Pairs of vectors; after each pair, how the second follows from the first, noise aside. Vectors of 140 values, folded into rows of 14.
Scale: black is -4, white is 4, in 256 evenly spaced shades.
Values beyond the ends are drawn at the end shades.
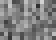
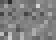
negated, partly zeroed.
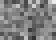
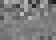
negated, partly zeroed.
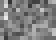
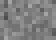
negated, shrunk.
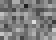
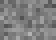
reversed, negated, shrunk.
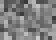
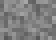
negated, shrunk.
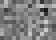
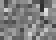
sign-scrambled.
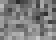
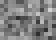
wrapped around.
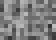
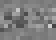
negated, partly zeroed.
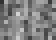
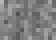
negated, shrunk.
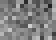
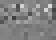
negated, partly zeroed.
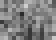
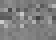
negated, partly zeroed.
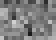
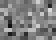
wrapped around.
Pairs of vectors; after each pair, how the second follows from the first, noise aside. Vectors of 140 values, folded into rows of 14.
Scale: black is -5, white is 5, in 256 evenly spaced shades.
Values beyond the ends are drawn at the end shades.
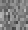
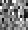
reversed, negated, scaled up.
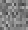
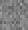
reversed, negated, shrunk.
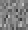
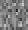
copied.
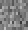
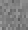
wrapped around, negated, shrunk.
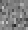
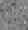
reversed, shrunk.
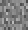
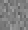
wrapped around, negated, shrunk.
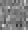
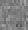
shrunk.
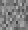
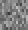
sign-scrambled.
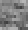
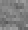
shrunk.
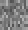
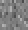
wrapped around, partly zeroed.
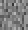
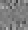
wrapped around, partly zeroed.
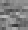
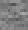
reversed, shrunk.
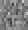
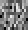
reversed, negated, scaled up.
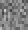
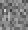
copied.
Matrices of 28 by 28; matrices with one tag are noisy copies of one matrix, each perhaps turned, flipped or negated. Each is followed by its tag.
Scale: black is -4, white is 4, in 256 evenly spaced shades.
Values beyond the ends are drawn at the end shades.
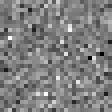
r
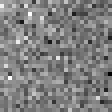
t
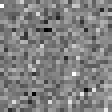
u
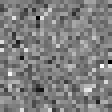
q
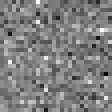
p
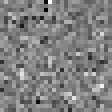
q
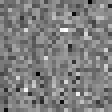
u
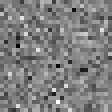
r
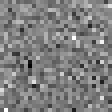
u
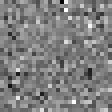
q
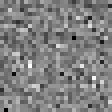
u
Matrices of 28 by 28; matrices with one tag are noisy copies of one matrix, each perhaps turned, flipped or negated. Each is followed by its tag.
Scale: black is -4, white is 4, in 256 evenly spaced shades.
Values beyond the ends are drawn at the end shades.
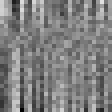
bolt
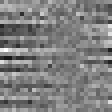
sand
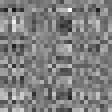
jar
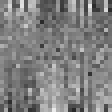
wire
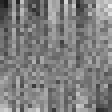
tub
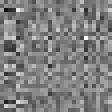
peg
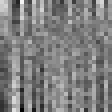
bolt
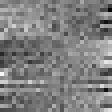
wire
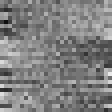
wire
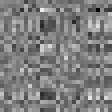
jar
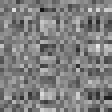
jar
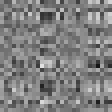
jar
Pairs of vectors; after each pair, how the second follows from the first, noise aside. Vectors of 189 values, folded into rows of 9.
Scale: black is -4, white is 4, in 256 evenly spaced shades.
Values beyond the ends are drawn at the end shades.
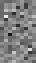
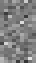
wrapped around, negated, partly zeroed.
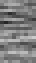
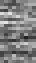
negated.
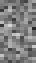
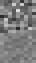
wrapped around, negated, partly zeroed.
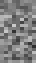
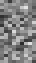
negated.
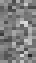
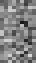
negated.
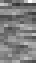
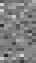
wrapped around, negated, partly zeroed.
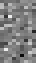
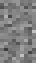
negated, shrunk.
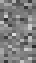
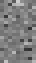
negated, partly zeroed.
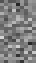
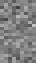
reversed, shrunk.
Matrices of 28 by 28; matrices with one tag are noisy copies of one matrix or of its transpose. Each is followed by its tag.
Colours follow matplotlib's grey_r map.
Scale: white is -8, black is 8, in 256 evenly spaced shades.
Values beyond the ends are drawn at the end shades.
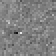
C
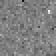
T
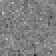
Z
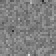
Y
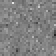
Z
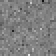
Y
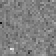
T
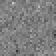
Z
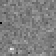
T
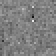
C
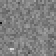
T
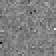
Y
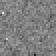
Z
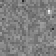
T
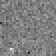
T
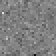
Z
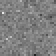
Z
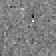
C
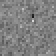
C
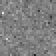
Z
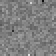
Y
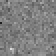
T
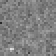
T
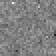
Z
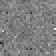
Y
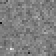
T
